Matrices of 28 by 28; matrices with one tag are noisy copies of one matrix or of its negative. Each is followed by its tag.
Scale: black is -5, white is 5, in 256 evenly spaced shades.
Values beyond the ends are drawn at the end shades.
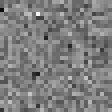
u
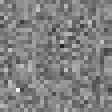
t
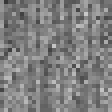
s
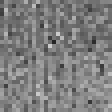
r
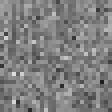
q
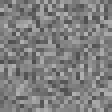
t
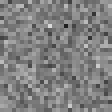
t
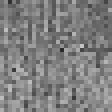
r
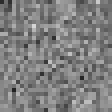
q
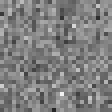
q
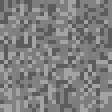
q
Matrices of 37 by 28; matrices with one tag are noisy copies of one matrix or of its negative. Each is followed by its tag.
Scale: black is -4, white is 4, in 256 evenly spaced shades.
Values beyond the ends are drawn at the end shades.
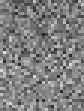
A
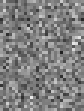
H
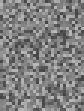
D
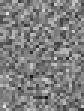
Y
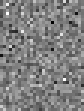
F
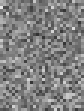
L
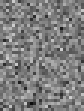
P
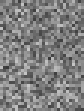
L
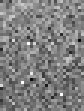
A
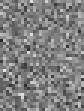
L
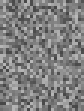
H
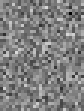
F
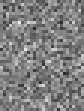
L
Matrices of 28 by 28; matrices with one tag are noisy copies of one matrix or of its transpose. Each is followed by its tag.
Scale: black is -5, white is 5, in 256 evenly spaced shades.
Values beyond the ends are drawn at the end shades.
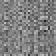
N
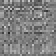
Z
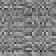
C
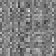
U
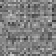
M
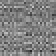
C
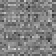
M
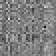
Z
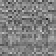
U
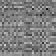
C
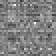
M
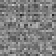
M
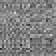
N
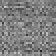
C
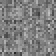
M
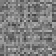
M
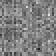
M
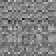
U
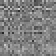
Z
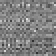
N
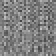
N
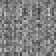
M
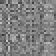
Z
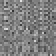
N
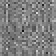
C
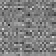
C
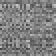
N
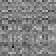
U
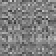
U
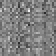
U
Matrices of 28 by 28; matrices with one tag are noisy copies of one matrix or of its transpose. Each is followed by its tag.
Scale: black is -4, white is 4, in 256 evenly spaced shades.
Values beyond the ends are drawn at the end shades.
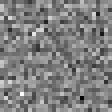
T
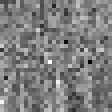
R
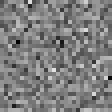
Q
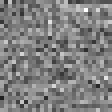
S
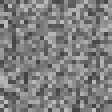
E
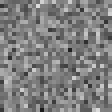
S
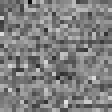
S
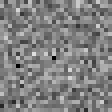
E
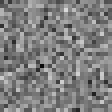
E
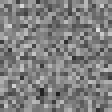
E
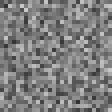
E
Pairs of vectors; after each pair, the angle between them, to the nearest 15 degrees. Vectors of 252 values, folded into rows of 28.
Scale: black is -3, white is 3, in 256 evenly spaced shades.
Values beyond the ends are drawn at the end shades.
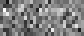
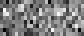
30 degrees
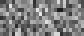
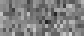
135 degrees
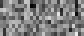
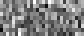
90 degrees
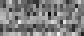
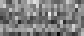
165 degrees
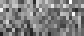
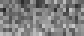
105 degrees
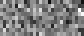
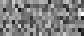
45 degrees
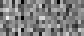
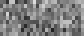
90 degrees
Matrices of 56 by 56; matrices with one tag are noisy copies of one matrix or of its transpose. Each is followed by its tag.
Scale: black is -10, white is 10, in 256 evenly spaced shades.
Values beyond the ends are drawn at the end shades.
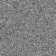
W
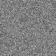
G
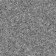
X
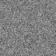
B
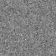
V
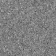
G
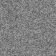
V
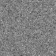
V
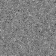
B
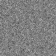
X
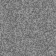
V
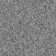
G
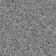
X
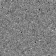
X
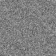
X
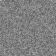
X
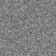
W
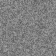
G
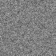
G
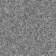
W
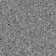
X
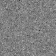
V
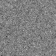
W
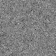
G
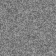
V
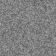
G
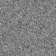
G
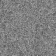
B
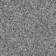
B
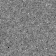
G
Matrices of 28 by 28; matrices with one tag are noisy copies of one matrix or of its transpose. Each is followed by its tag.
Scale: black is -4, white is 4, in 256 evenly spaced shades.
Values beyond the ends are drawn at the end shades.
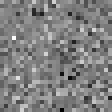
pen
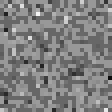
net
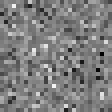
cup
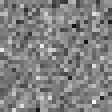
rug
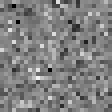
rug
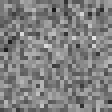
cup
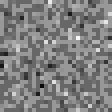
rug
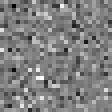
rug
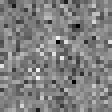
rug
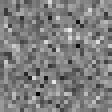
rug
